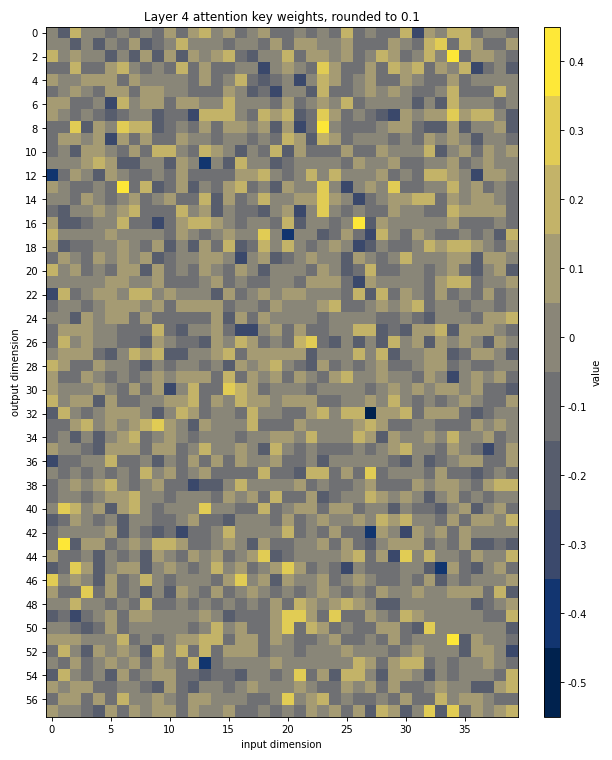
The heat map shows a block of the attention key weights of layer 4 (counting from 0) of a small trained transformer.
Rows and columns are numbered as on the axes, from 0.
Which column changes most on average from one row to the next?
0
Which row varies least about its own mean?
23
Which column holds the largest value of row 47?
3
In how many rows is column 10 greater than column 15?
18
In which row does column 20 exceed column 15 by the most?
49
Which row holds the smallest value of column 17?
25
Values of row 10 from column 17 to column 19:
0 -0.1 0.2
